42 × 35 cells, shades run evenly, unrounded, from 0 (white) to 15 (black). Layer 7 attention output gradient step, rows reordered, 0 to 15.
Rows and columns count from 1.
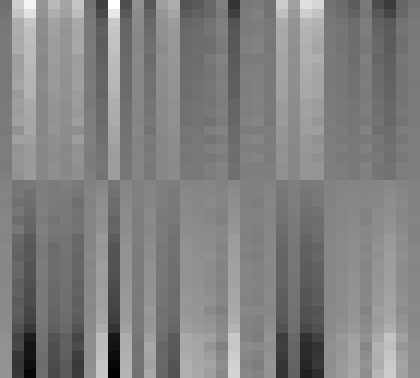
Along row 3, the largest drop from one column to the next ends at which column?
10
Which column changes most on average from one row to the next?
2
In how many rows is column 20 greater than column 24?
20
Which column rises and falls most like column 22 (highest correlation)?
21
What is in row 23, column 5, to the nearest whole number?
8
